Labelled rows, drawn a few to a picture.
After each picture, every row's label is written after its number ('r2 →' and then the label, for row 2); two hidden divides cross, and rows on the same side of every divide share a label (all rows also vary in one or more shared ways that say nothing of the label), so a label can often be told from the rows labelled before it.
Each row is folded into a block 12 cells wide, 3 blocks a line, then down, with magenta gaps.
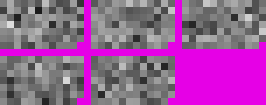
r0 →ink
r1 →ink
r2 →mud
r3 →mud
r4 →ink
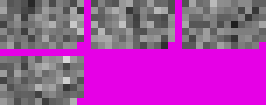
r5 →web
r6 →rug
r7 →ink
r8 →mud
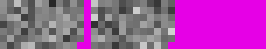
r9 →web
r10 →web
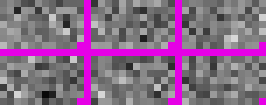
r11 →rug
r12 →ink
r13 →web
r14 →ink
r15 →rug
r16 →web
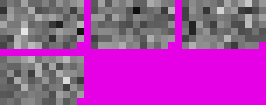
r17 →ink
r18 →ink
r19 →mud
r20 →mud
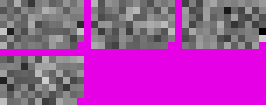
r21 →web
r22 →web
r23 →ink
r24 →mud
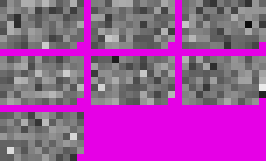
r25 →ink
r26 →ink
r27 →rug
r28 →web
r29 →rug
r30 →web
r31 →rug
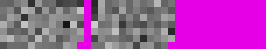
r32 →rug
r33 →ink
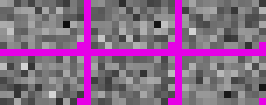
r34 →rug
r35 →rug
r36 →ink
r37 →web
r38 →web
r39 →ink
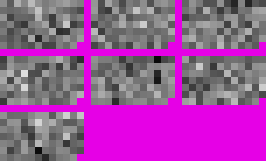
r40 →mud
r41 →web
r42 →rug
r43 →ink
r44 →rug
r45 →web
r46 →mud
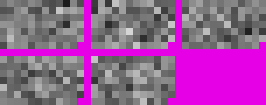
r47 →rug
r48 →ink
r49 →ink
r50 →mud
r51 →web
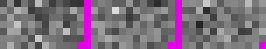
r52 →rug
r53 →rug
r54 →mud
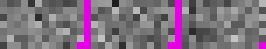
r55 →rug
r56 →rug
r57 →web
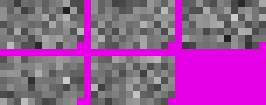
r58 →web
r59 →web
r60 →rug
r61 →mud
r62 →mud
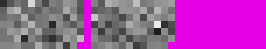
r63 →ink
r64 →mud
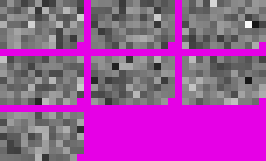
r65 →rug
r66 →web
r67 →mud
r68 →web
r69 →mud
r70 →rug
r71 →mud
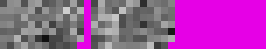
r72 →ink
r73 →ink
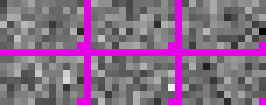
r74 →ink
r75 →rug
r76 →ink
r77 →mud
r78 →web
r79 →mud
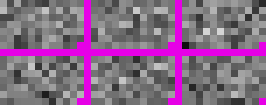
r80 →web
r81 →rug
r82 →ink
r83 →ink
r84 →rug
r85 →web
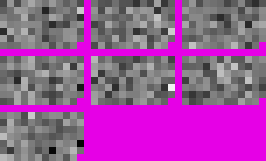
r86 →ink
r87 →web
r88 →rug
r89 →ink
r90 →web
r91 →mud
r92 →ink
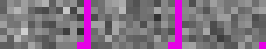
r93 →ink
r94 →ink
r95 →mud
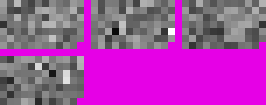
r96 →web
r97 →web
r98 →web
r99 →mud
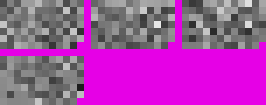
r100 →ink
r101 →mud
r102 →mud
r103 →ink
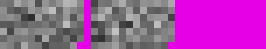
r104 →mud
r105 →mud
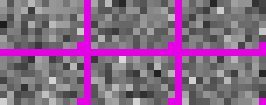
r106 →web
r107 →web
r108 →web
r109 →web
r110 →ink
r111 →mud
